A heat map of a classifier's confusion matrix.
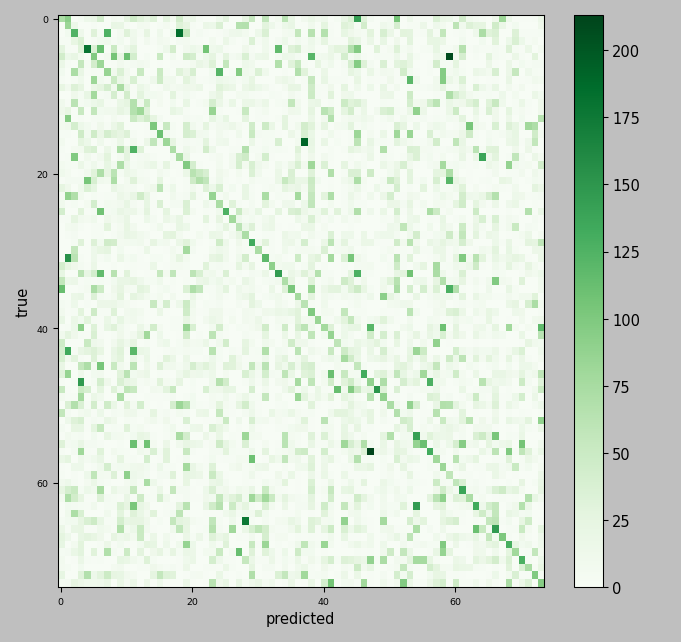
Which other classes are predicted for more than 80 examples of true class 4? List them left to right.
6, 22, 33, 45
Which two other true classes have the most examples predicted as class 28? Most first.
65, 54
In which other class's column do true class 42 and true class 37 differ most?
57
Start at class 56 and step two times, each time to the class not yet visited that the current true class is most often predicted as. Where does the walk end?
3
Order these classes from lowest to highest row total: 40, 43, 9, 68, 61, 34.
9, 34, 68, 61, 43, 40
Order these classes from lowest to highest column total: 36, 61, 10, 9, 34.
34, 10, 9, 36, 61
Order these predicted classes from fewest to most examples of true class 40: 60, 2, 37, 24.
2, 60, 24, 37
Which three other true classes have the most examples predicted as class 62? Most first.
14, 52, 15
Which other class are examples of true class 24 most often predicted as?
38
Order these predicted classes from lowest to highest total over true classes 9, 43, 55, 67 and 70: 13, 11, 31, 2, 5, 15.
15, 2, 5, 31, 13, 11
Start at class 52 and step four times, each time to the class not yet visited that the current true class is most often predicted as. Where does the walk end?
1
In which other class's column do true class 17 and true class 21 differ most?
59
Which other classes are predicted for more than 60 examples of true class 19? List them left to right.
9, 38, 58, 68
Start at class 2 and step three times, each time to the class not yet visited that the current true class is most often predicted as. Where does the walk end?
66
